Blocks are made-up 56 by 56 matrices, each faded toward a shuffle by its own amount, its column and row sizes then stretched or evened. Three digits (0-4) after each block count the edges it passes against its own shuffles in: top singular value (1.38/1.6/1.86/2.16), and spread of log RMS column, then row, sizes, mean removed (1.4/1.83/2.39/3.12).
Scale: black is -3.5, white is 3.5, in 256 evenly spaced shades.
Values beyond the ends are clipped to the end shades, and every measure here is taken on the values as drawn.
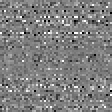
3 0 4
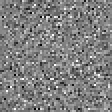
1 0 1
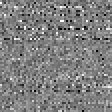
2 0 3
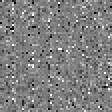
2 2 0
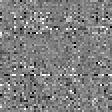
2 2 3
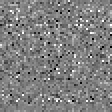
0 1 2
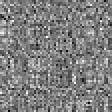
3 1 0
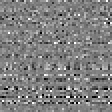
4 0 4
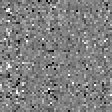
0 2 1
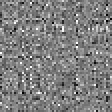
4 2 1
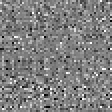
3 0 3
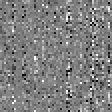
2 4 0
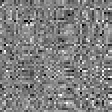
4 1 2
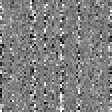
2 4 0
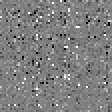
1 2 2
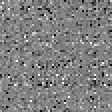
2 1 2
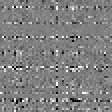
4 3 4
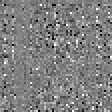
0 3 2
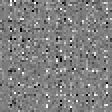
0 3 2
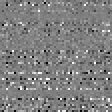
0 1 4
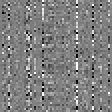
4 4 0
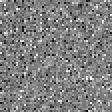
0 0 0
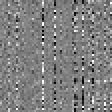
4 4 1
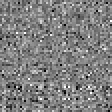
3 0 2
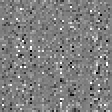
0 3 1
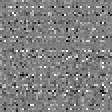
0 2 4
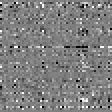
3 2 4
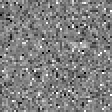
2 0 0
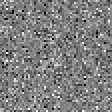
0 2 0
